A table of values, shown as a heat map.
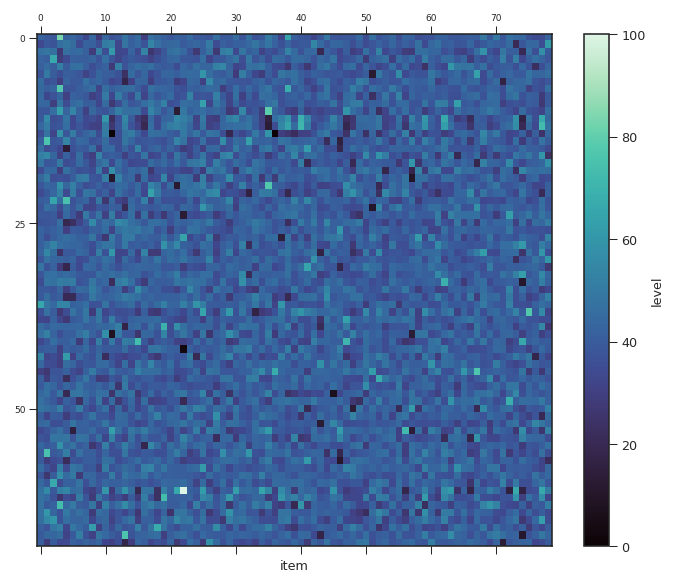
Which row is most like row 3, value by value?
60
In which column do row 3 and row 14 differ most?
1
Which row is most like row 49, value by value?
24
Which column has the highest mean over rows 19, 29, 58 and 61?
22
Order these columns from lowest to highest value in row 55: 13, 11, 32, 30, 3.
32, 11, 30, 13, 3
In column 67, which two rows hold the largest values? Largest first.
45, 5
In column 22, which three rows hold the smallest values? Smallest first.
42, 24, 49
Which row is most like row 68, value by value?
6
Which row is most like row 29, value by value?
2
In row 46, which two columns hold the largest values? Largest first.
52, 69
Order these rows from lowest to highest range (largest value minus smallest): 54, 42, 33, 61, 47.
47, 54, 42, 33, 61
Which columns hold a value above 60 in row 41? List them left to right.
15, 47, 74
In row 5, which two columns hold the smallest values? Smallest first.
51, 13
